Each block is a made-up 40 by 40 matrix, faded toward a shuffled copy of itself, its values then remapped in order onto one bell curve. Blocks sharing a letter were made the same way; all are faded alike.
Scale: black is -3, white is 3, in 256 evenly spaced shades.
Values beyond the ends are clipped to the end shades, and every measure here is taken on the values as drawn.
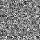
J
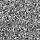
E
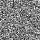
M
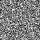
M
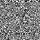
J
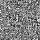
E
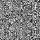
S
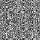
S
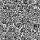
S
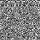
J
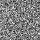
M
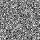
M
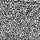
M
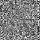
S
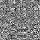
J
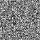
E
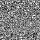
E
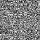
J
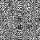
S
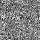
E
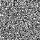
M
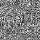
J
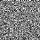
E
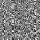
S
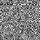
J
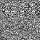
J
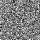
M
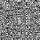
S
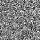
M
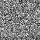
M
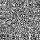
J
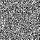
M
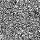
E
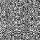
S
